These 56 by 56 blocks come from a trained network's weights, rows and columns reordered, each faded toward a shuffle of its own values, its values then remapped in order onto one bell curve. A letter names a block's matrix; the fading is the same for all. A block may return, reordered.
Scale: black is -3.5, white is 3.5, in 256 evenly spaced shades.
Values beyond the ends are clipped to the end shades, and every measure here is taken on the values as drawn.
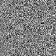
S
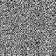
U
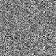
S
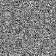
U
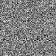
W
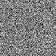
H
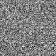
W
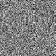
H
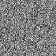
U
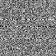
W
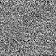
W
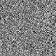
U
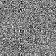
U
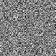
H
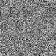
W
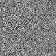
H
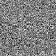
W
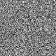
W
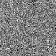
U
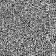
U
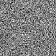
H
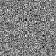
H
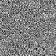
H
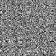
W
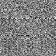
W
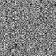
U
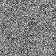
S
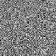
S
